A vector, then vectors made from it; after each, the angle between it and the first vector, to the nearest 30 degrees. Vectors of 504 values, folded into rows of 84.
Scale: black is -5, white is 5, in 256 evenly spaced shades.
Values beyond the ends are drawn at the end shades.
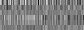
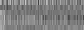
30 degrees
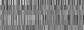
30 degrees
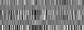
90 degrees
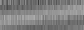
60 degrees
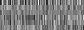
150 degrees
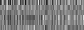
150 degrees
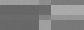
90 degrees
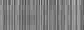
120 degrees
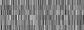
60 degrees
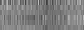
150 degrees
